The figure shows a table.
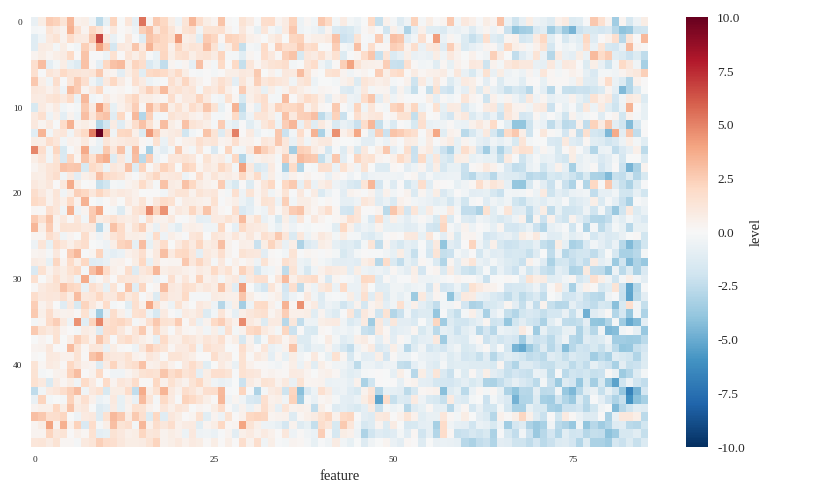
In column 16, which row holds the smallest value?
15
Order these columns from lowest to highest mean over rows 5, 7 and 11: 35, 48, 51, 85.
85, 51, 48, 35
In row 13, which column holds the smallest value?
80
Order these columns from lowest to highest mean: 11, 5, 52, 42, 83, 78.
83, 78, 52, 42, 11, 5
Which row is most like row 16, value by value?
11
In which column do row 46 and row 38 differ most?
68
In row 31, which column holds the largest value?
29
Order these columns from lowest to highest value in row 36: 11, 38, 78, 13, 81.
81, 78, 38, 13, 11
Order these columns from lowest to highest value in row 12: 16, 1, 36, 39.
39, 1, 16, 36
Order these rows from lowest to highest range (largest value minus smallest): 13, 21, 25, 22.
25, 21, 22, 13
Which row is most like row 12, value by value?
19
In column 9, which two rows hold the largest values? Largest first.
13, 2
